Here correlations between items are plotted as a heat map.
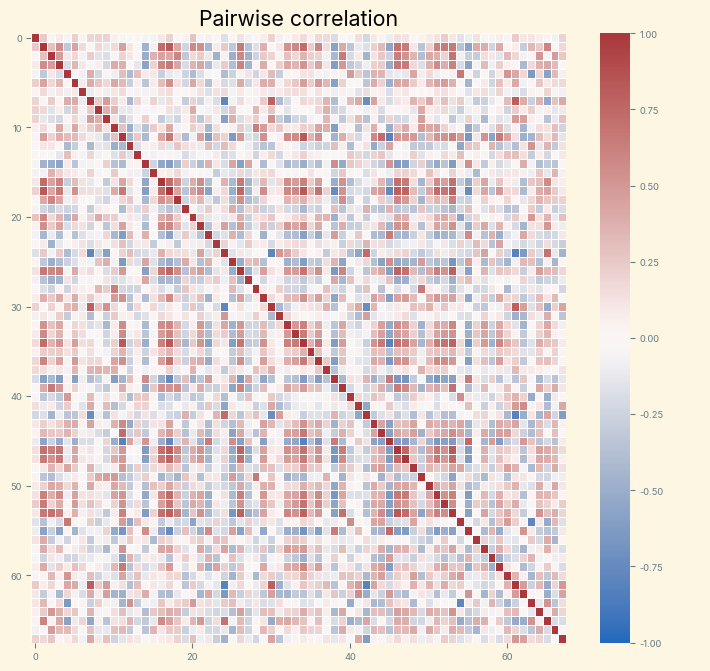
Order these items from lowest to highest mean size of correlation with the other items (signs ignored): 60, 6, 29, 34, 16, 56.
6, 56, 60, 29, 16, 34
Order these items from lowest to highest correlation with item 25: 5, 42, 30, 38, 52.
52, 5, 30, 42, 38
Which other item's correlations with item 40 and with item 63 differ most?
54
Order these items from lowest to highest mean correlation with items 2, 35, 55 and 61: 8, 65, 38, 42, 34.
42, 65, 38, 8, 34
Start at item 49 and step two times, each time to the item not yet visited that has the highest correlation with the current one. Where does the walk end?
10
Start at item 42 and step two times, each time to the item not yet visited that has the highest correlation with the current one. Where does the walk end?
65
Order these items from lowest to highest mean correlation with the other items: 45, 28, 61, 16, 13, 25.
45, 25, 28, 13, 61, 16
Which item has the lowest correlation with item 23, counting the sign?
2
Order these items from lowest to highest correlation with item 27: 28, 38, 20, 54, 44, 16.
16, 20, 44, 28, 54, 38
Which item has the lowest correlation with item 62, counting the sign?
24
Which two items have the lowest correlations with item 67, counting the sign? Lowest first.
42, 24
